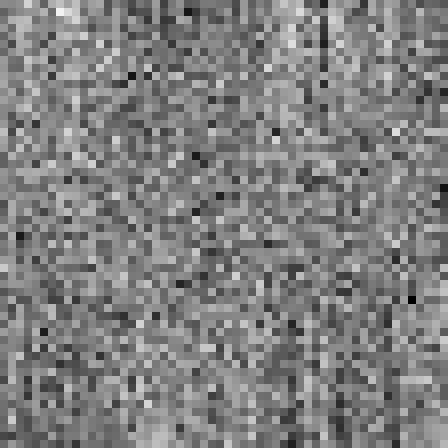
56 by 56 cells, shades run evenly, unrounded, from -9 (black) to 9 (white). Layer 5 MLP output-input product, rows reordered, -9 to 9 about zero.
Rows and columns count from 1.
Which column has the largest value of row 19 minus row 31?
3
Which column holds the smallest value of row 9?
41
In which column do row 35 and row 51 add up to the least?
43
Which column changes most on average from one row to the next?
9
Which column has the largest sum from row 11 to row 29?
10
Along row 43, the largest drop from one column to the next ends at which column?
52
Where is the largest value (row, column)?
2, 8
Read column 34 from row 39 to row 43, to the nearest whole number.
-5 3 2 4 1
